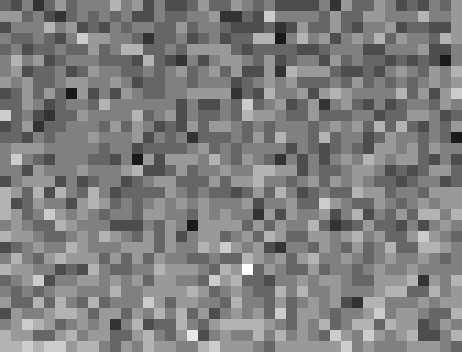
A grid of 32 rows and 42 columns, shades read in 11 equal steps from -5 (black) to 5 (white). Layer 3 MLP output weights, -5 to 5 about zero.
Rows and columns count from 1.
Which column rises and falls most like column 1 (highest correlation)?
9
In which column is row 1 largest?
11
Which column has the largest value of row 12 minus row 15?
13
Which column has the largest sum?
42
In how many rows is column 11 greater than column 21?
13
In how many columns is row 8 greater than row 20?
8
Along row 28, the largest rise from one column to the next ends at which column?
34
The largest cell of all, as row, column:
25, 23
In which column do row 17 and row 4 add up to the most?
24
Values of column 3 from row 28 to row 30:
-1 0 3
